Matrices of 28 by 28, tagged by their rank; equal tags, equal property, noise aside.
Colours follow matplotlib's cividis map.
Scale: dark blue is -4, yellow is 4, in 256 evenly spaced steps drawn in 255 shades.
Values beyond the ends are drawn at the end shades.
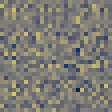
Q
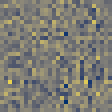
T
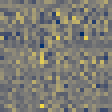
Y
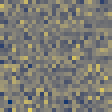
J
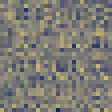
Y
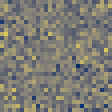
J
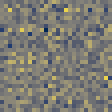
Q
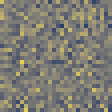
J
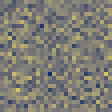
T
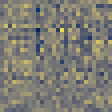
Y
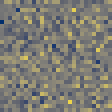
J
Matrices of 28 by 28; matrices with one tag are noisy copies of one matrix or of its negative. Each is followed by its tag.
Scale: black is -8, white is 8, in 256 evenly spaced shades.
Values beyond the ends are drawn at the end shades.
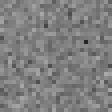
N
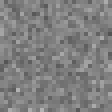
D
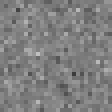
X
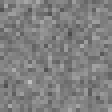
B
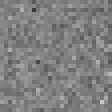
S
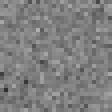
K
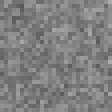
S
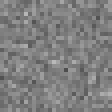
K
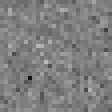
B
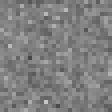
B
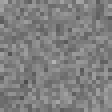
K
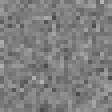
K
